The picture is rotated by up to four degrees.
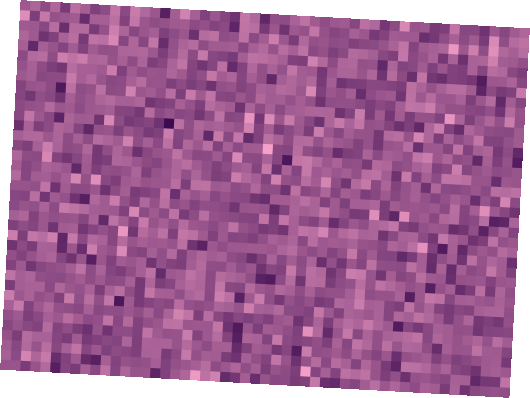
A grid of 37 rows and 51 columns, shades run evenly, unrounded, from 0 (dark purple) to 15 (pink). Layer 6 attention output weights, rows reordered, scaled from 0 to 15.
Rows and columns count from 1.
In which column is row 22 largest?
32
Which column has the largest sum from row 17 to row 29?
29
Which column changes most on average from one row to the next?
41
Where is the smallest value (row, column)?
12, 16
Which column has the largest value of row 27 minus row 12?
15
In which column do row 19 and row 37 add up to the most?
20
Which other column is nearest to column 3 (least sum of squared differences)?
1
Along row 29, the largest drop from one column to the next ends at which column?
24
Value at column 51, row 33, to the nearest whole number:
6
